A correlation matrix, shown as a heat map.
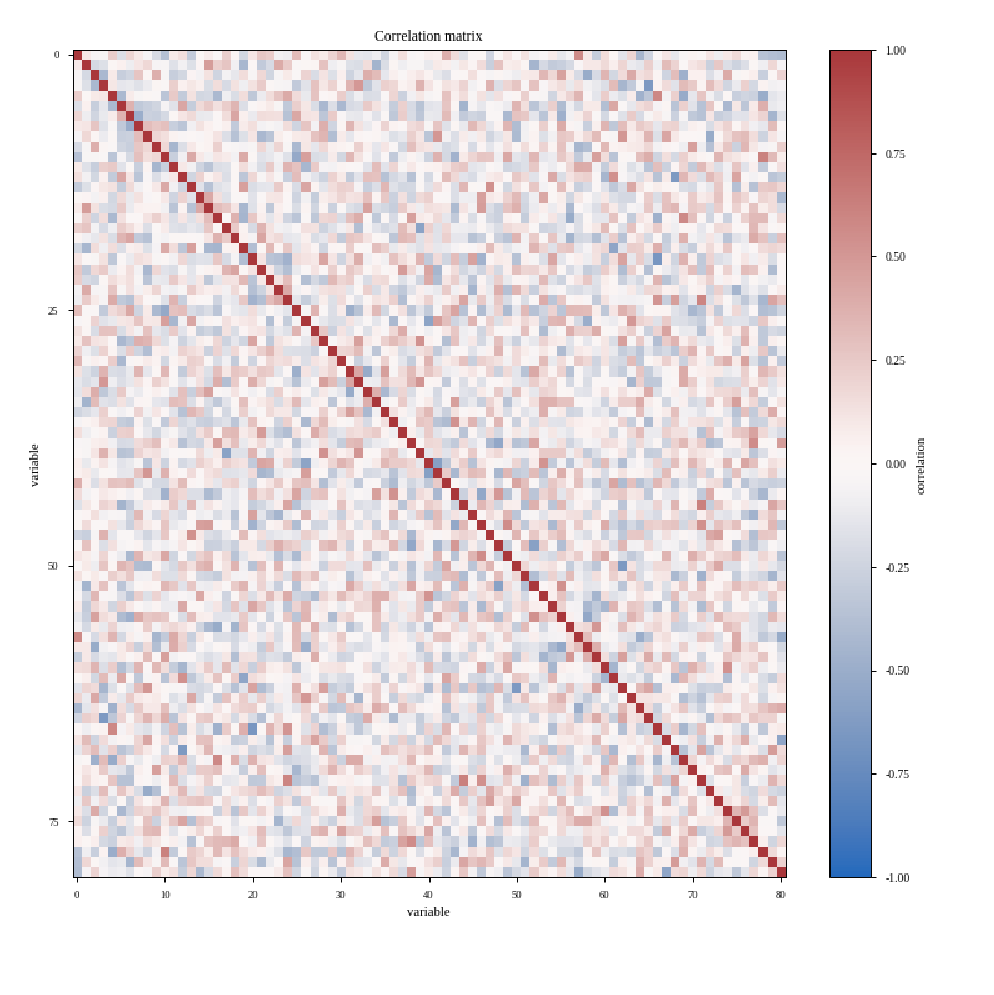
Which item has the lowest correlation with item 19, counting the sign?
61
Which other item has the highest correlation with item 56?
59
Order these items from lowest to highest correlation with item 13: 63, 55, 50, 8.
8, 50, 55, 63
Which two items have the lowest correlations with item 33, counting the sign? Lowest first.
31, 35
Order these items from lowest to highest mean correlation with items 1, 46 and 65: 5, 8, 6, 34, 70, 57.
34, 6, 57, 5, 70, 8
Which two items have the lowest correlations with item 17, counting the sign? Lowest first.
39, 32
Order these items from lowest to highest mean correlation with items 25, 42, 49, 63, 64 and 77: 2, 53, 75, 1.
53, 1, 2, 75
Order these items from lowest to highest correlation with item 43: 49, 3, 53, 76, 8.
49, 8, 76, 3, 53
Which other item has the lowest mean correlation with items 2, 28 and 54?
58
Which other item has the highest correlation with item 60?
74
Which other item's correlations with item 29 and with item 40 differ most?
68
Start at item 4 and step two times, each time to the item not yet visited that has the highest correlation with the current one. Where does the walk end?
24
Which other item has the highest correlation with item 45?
20
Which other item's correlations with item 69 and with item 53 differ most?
2
